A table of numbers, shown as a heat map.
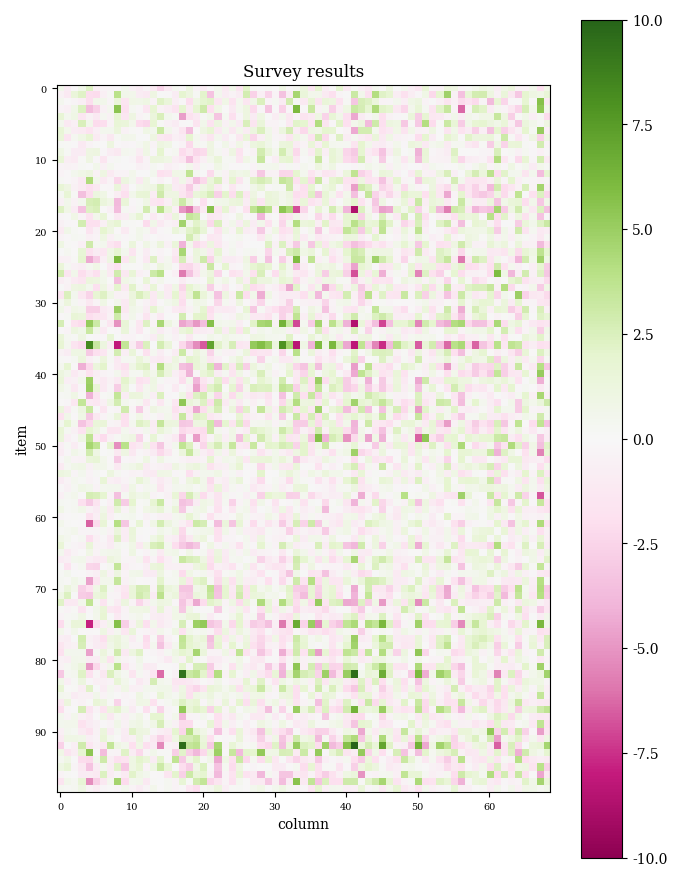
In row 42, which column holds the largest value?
4
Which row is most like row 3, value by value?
24
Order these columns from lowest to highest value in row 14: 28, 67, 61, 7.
7, 28, 61, 67
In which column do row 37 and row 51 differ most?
67
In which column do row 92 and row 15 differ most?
41
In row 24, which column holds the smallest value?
56
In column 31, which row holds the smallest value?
75
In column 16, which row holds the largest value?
94
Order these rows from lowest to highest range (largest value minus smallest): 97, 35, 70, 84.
35, 84, 70, 97
